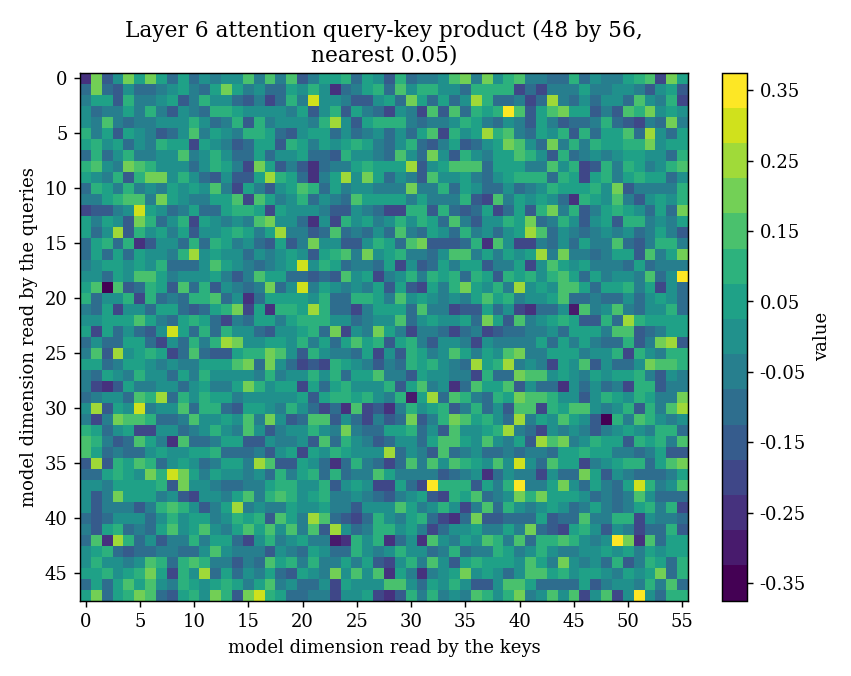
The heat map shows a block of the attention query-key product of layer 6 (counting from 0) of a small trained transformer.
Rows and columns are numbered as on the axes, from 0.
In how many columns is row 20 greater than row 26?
25
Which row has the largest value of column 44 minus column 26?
31
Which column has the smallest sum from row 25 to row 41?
2
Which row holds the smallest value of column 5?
15
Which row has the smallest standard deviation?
43
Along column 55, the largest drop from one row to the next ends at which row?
19
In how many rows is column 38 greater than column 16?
16
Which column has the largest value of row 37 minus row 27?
32
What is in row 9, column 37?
-0.1
